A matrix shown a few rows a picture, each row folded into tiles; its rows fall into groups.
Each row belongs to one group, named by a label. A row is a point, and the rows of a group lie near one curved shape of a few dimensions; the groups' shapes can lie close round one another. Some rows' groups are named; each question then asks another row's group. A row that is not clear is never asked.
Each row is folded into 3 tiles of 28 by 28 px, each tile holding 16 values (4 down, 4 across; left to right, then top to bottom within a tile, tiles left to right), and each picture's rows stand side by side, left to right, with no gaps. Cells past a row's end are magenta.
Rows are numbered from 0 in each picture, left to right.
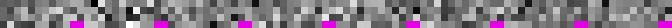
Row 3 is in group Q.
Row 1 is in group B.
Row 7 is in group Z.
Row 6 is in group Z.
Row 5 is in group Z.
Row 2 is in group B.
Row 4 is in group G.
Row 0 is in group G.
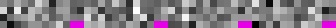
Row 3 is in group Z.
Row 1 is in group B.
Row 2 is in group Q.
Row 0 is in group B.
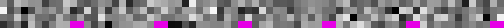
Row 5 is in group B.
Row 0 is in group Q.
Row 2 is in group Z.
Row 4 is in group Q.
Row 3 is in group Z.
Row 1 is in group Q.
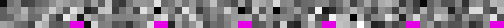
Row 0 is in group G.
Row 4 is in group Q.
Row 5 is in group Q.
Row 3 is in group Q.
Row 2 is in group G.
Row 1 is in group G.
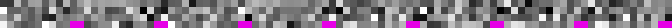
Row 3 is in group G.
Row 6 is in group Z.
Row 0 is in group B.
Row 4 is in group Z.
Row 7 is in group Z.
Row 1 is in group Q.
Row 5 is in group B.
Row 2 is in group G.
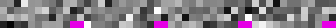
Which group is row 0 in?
Z
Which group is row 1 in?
G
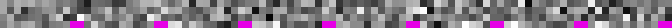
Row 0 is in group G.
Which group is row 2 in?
Z
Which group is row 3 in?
Q
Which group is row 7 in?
Z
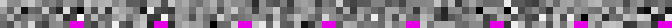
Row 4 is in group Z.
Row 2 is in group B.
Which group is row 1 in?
Q
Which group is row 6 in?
Z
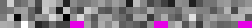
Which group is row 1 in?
B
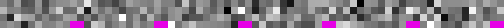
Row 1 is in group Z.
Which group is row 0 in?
Q
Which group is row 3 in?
G
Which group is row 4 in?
Z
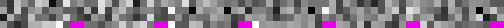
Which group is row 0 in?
B
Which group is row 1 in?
B
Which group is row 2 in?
G
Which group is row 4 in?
Q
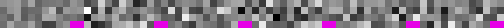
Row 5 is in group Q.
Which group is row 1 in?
B
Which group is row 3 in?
B
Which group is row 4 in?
G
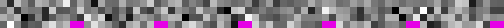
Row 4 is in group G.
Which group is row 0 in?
B
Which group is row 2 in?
Q
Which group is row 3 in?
G
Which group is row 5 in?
B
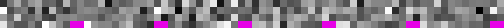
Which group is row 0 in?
B
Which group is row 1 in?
G
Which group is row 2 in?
B
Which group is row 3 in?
Q
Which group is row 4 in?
Z
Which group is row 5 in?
G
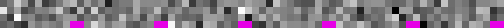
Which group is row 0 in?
Q
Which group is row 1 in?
Z
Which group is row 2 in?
G
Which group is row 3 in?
Z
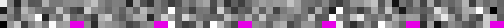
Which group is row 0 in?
Z
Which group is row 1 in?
B
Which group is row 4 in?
B
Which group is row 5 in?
G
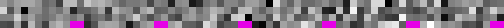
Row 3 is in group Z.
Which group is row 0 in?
Q
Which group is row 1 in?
B
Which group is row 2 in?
G
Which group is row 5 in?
Z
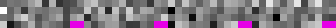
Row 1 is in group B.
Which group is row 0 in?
B
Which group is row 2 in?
B
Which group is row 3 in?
B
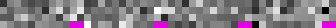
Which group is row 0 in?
Q
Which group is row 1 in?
G
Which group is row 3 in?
G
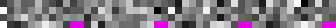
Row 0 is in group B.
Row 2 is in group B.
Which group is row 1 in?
G
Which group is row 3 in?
B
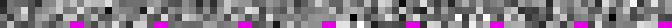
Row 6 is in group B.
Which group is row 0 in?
G
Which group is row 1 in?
Q
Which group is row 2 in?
Q
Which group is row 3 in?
Q
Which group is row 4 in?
Q
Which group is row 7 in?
B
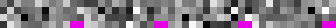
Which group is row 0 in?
B
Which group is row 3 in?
G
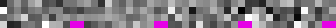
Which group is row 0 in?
B
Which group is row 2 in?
Q
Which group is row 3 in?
B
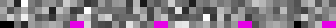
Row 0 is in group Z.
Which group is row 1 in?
B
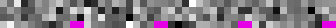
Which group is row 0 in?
Z
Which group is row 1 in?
B
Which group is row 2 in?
Z
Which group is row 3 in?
G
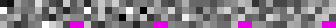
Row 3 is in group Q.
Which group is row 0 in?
B
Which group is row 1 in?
Z
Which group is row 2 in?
Q
